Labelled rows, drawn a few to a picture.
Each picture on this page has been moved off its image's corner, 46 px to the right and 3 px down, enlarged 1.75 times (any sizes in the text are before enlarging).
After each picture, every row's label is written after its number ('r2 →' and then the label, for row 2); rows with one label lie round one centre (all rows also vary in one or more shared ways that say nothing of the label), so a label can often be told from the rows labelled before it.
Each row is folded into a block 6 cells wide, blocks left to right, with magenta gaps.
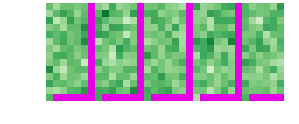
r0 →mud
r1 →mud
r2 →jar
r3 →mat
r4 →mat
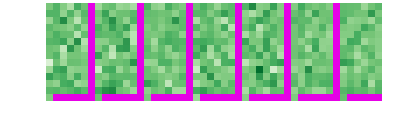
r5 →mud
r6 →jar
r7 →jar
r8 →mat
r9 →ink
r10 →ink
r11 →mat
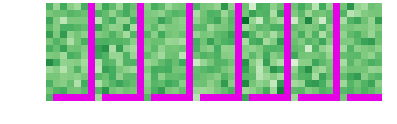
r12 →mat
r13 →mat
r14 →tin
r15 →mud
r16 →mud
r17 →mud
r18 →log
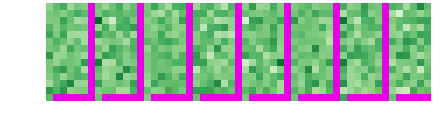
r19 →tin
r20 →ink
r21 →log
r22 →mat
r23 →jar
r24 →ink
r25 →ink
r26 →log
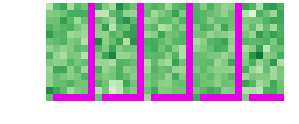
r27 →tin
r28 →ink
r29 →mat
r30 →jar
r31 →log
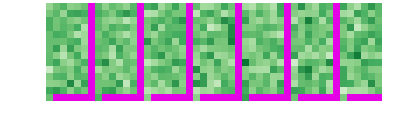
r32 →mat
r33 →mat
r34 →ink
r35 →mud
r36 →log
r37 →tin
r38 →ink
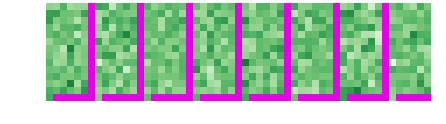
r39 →mud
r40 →jar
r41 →jar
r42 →tin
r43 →log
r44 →ink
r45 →jar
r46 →mud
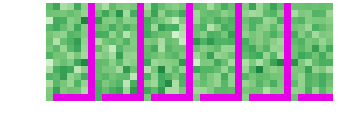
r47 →jar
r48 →mud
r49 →ink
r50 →mud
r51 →ink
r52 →ink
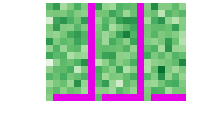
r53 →jar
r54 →jar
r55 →ink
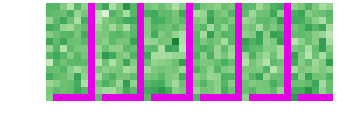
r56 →mud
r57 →log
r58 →jar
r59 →tin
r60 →mat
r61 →jar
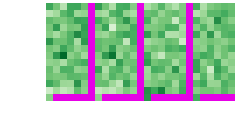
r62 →ink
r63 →ink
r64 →tin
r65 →tin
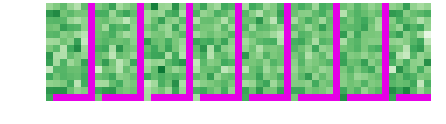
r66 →jar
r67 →mat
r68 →ink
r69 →mat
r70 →log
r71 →mat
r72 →tin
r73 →jar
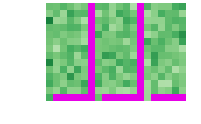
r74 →ink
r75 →ink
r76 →mat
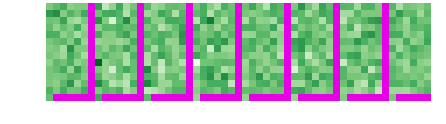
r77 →mud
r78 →jar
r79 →mud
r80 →mud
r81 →mat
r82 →mat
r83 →jar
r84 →mud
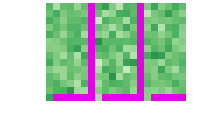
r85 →jar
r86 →mat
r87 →ink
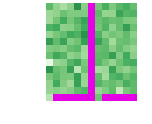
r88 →mud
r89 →ink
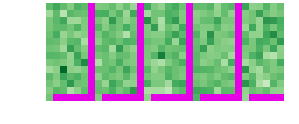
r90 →ink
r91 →mud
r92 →ink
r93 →tin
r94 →jar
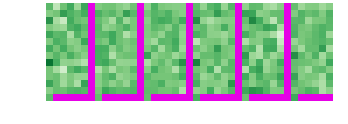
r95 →mat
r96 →mat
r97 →jar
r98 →ink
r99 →jar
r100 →jar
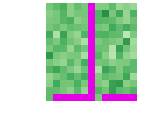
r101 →tin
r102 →mud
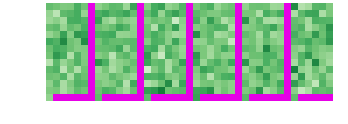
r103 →mat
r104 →mat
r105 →mat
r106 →tin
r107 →ink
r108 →mud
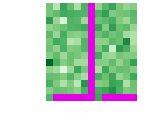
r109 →mat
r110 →jar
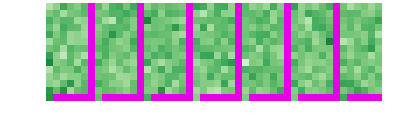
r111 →tin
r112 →mat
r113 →ink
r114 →ink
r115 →mud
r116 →mat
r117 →jar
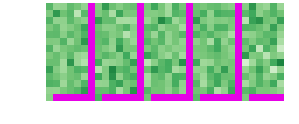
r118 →mud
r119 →ink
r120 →tin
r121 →ink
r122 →jar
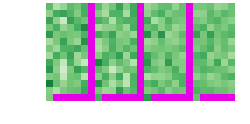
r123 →mud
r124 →log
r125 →tin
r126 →tin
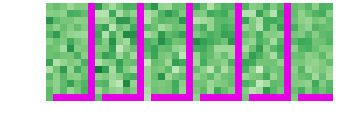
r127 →ink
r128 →tin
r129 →mat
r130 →mat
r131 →log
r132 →mat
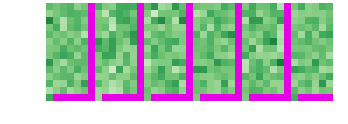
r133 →ink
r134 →mat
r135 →log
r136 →tin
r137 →jar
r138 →tin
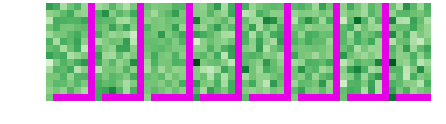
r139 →jar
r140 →jar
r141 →mat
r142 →log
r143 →tin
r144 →tin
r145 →tin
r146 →tin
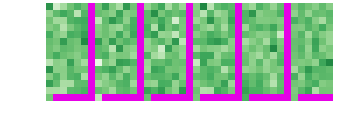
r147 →mud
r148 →mud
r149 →mud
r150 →log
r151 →jar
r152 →ink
